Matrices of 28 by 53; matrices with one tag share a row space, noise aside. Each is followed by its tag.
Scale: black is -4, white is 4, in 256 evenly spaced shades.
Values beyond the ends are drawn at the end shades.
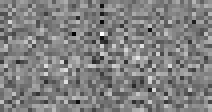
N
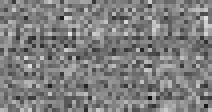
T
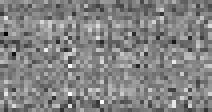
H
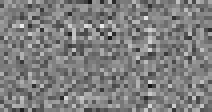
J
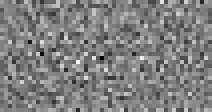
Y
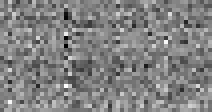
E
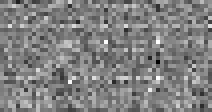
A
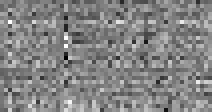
E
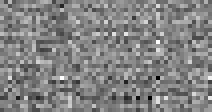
A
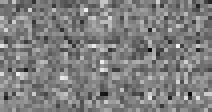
N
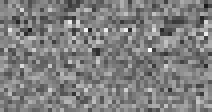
T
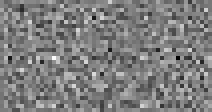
Y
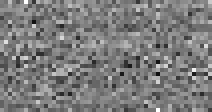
A
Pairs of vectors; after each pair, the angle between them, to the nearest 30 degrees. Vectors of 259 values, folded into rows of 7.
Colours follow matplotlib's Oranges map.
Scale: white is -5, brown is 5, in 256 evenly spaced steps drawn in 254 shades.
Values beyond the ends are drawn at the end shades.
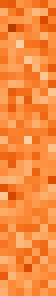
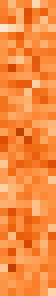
120 degrees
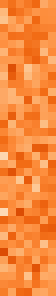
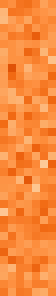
30 degrees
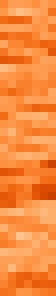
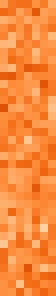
90 degrees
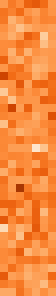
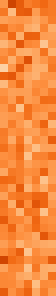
60 degrees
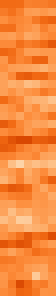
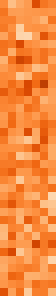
90 degrees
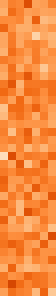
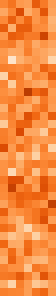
90 degrees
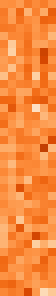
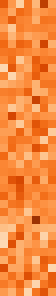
90 degrees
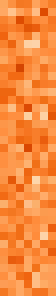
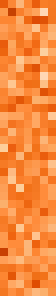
120 degrees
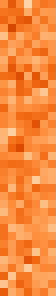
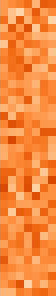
90 degrees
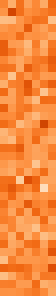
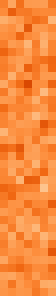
30 degrees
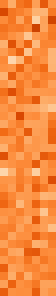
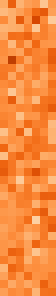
150 degrees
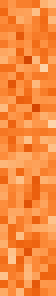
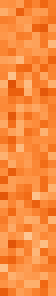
90 degrees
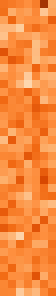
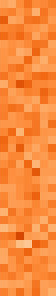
120 degrees
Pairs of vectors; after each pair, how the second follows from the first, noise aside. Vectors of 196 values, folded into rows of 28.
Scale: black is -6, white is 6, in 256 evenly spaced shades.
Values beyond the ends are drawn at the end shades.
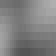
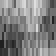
reversed, negated, scaled up.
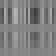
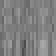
wrapped around, negated, shrunk.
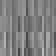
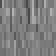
reversed, partly zeroed.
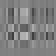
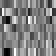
wrapped around, negated, scaled up.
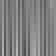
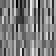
reversed, negated, scaled up.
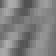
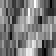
reversed, negated, scaled up.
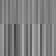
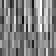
reversed, negated, scaled up.
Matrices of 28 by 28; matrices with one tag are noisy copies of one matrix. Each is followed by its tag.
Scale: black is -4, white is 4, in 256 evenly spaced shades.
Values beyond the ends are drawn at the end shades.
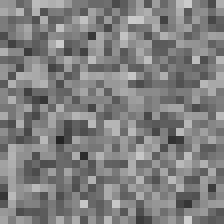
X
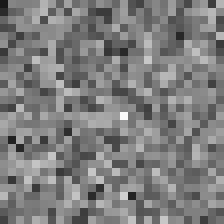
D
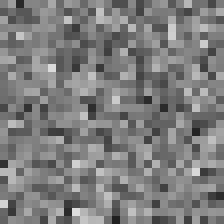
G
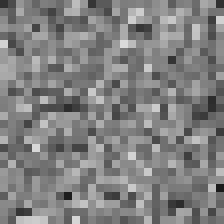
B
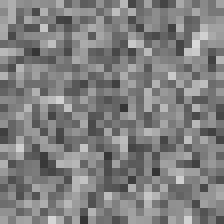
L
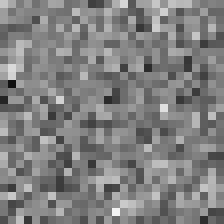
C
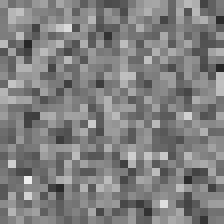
X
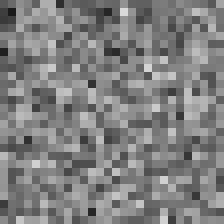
D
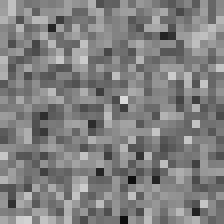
L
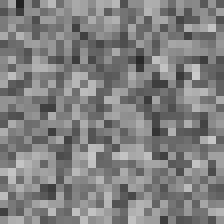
G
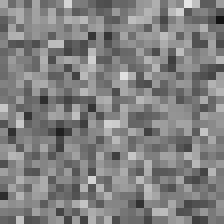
X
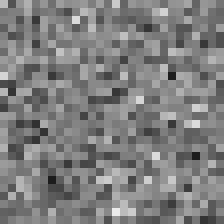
C
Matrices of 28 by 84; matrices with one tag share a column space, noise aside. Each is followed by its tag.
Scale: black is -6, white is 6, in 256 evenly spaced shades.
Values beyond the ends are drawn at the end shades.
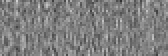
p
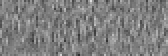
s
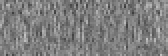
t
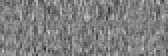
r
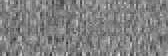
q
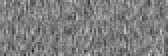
r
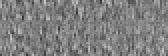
r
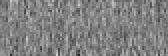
p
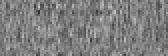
t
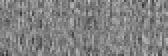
p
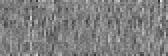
s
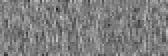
s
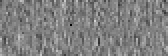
p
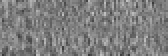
p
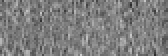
p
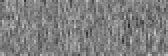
s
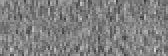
r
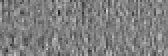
p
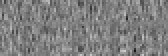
r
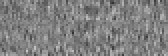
r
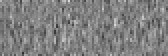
s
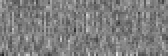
q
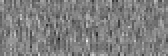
s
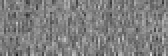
q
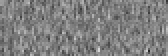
r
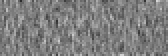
s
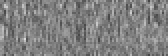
t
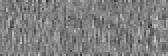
s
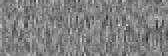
s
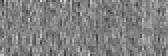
p
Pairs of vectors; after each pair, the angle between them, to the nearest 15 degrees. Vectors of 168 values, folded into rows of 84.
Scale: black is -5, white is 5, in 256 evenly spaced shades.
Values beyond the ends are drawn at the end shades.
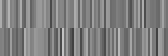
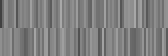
90 degrees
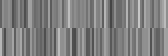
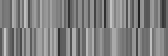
150 degrees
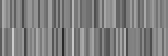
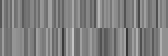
45 degrees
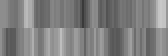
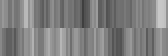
15 degrees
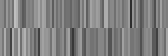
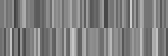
165 degrees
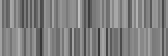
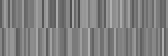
105 degrees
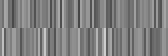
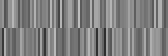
165 degrees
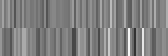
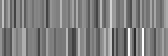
30 degrees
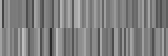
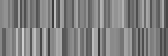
75 degrees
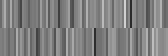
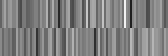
30 degrees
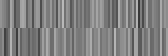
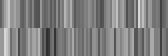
135 degrees
